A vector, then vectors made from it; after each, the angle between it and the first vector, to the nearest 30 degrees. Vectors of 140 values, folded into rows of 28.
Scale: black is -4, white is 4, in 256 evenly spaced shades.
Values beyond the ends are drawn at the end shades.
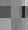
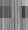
30 degrees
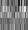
120 degrees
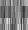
60 degrees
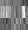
150 degrees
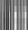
90 degrees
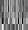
90 degrees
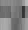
30 degrees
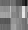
150 degrees
